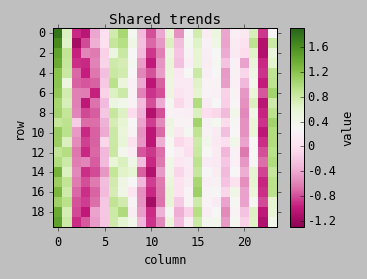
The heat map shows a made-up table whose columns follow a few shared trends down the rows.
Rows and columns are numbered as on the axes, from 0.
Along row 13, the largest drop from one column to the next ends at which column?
2
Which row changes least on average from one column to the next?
13
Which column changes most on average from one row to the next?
3
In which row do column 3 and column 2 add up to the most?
9
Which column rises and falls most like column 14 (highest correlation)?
12
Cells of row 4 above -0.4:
16
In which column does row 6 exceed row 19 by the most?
23
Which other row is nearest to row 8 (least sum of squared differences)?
10
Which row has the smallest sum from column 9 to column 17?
8
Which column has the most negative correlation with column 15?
5
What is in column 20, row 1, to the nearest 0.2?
0
